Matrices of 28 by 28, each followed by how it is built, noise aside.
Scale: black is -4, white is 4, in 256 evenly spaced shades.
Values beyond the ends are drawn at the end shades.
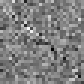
banded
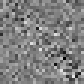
banded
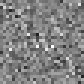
banded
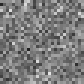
Hankel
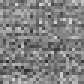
blocks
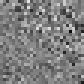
upper triangular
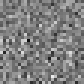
low rank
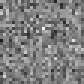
blocks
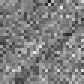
Hankel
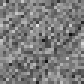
Hankel
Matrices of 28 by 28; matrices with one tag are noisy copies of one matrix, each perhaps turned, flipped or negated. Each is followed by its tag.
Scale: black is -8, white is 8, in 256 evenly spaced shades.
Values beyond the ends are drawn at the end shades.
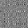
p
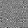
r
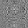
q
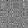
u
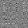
p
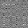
p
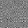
r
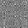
u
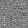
p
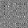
p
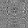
q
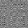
p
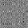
p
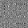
p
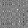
p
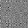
r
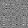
p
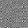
r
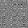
p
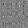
p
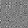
r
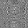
q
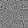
r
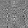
q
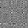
u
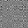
r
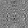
q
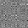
u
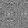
q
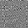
r
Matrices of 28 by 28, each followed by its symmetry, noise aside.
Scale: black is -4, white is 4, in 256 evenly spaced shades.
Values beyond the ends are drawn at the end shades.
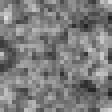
mirrored top to bottom.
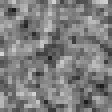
symmetric.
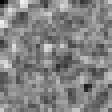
symmetric.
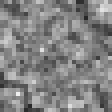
symmetric across the other diagonal.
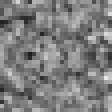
mirrored top to bottom.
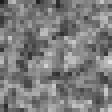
no symmetry.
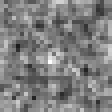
symmetric across the other diagonal.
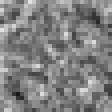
symmetric.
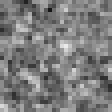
symmetric across the other diagonal.
